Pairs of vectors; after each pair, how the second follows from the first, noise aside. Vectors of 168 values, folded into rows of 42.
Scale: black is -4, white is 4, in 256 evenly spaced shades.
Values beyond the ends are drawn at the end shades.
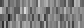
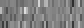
partly zeroed.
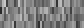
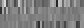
partly zeroed.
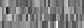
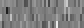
partly zeroed.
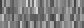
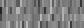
wrapped around, negated, partly zeroed.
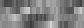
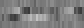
negated, partly zeroed.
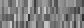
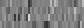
negated, partly zeroed.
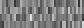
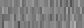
wrapped around, negated, shrunk.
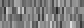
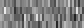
wrapped around.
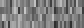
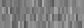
wrapped around, negated, shrunk.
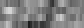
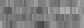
wrapped around, negated, shrunk.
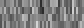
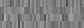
wrapped around, negated, shrunk.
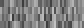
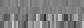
wrapped around, negated, partly zeroed.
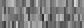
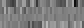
negated, partly zeroed.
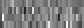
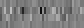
wrapped around, negated, partly zeroed.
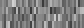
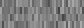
wrapped around, negated, shrunk.
